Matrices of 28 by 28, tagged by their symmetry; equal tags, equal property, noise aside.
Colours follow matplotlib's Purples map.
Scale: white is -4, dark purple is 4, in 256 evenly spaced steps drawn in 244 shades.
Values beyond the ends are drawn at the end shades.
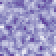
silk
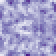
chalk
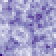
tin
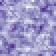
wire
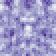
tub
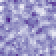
silk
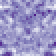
tub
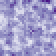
silk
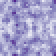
chalk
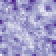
tin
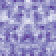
tub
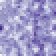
chalk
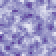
tin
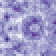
chalk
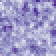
silk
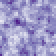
silk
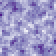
wire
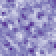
tin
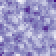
tin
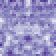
tub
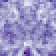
tub
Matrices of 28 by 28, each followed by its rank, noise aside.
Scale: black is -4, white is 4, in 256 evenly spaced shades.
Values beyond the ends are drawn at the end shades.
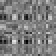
two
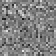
eight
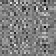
three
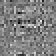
four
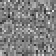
eight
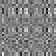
two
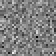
eight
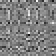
three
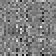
four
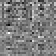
four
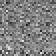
six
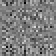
four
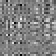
three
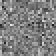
six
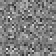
eight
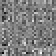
four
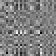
two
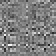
three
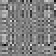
two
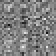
four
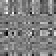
two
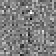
eight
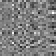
three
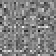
four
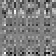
two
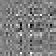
three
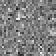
six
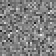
eight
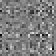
four
